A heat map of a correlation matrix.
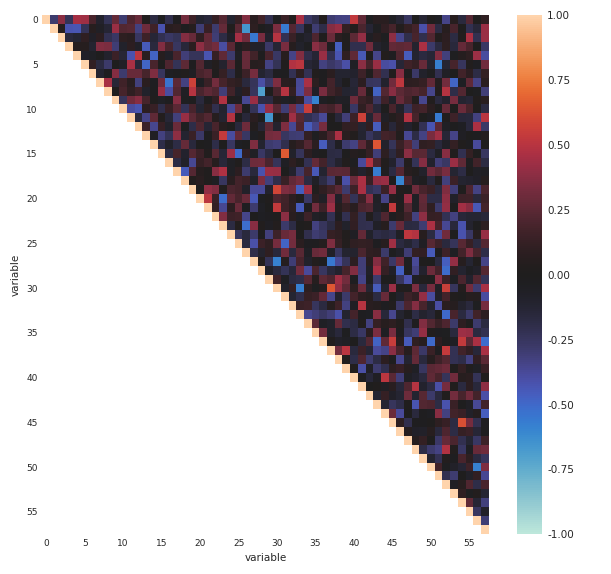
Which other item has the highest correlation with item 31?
15
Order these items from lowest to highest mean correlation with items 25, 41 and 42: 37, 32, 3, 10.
3, 37, 10, 32
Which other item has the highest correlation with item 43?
14
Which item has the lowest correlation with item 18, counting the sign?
46
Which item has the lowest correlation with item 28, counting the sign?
8
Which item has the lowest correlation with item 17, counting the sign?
43
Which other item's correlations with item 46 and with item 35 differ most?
9
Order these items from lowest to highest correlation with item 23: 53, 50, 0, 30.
53, 30, 0, 50
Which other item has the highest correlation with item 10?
34
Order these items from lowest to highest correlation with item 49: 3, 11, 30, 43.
30, 11, 43, 3
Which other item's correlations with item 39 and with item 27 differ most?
37
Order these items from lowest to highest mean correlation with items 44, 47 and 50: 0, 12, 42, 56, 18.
56, 12, 0, 42, 18
